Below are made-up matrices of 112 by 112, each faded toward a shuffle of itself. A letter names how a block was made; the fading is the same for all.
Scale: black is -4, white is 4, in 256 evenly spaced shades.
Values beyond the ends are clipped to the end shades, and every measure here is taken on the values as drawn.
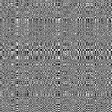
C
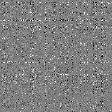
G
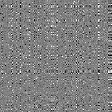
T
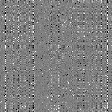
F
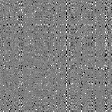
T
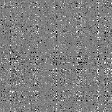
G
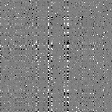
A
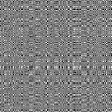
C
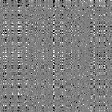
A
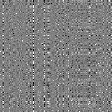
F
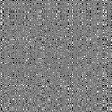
T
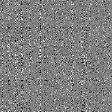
G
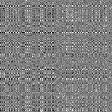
C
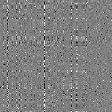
F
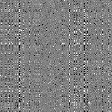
F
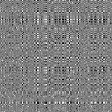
C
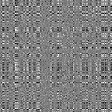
C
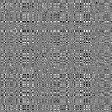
C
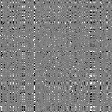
A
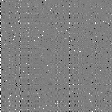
A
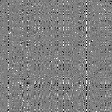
F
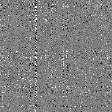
G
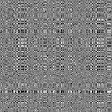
C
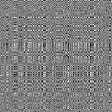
C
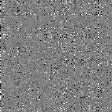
G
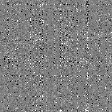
G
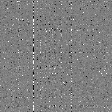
G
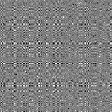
C
